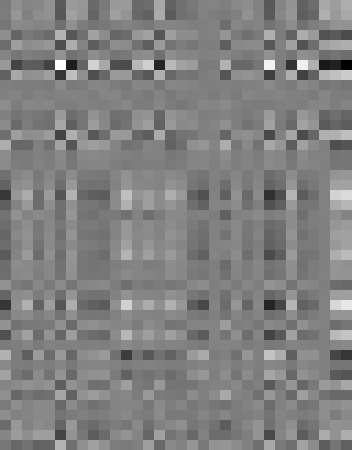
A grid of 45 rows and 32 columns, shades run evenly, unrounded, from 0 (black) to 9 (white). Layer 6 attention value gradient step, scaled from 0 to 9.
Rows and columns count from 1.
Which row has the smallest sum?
7
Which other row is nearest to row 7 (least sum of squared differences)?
4
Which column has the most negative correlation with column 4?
14
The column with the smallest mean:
25
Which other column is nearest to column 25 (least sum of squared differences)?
6
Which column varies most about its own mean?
32
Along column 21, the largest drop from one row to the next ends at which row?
8
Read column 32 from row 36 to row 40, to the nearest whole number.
2 4 3 6 4
